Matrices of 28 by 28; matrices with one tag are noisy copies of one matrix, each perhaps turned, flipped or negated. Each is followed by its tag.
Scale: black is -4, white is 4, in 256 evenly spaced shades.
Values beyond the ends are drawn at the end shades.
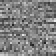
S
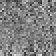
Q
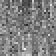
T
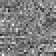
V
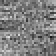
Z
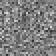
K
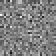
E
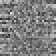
S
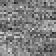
Z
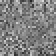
Q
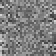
Q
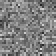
V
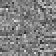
V
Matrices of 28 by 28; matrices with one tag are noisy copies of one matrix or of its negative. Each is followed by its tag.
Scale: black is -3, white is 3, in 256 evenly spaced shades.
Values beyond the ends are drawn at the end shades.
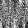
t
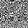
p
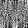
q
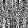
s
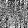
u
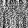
s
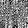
q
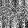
t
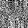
u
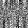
s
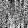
u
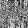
u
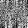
q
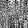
u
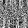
s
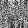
u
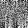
q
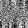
t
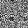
p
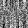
s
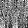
q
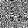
p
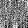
q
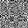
p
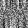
s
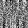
s
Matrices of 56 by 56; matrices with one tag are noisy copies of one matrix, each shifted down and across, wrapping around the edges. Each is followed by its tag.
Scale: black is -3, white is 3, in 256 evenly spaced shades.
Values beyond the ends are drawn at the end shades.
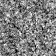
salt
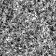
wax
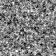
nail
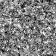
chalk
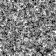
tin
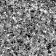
chalk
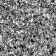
chalk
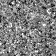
salt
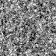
wax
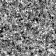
chalk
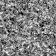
chalk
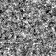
tin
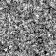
salt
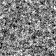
chalk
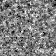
tin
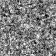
salt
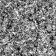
wax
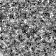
tin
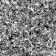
chalk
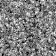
salt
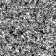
tin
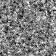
wax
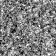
wax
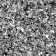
chalk
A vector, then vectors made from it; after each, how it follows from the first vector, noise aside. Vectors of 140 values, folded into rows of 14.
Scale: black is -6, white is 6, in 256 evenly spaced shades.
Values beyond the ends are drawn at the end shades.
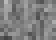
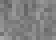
negated, shrunk.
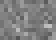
wrapped around, negated, partly zeroed.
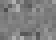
wrapped around, negated, partly zeroed.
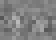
reversed, negated, partly zeroed.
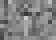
wrapped around.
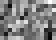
reversed, negated, scaled up.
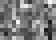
reversed, negated, scaled up.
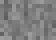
negated, shrunk.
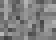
copied.
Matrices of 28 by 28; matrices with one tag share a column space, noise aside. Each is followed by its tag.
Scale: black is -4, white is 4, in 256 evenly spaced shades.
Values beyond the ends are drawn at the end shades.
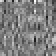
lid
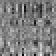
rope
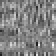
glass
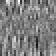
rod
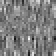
rod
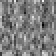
lid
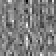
lid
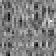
glass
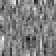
rod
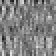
rod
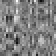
lid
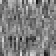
rod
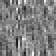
rod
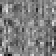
rope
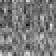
lid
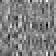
lid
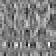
glass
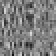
glass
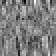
rod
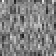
lid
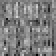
rope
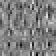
glass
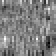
rod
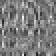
glass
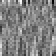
rod
